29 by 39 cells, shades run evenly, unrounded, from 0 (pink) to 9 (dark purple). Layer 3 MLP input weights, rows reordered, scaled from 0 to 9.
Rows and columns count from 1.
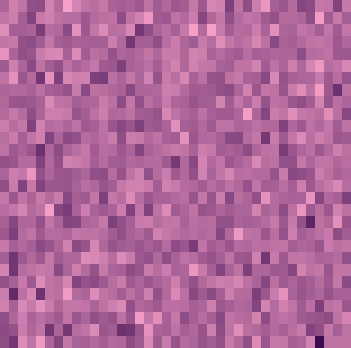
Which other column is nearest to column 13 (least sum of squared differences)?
21
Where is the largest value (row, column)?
29, 36
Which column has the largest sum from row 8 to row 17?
22
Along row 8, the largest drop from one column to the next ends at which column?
39
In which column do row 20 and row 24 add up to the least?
27
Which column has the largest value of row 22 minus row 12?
2
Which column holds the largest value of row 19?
35
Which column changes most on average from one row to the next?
5
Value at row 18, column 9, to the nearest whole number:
4
